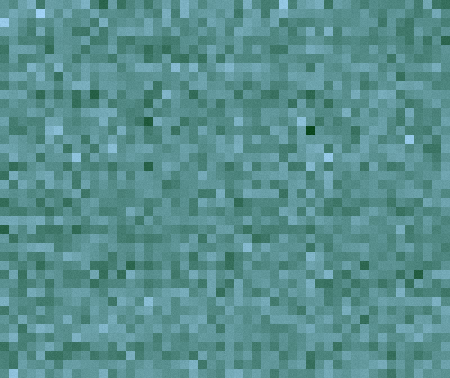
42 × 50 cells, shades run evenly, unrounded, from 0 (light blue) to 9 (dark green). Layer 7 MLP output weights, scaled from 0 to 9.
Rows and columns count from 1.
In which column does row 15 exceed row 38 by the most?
35
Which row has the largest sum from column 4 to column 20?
30
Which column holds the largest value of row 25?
16
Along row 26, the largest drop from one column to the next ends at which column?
2
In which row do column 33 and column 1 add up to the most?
26
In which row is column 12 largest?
1
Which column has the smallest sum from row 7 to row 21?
6
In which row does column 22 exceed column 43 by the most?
11
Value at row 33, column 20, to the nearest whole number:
3
